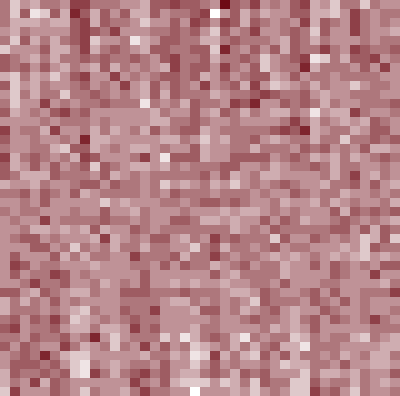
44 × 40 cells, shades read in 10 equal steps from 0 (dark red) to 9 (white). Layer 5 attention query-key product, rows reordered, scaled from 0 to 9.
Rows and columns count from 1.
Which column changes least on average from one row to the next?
13
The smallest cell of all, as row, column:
1, 23
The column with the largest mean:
12
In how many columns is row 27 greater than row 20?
14
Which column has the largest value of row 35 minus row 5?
9
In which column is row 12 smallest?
26
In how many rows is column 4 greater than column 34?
19
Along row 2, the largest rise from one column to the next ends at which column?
22
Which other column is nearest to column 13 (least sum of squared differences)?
16
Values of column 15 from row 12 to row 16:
8 5 5 6 5
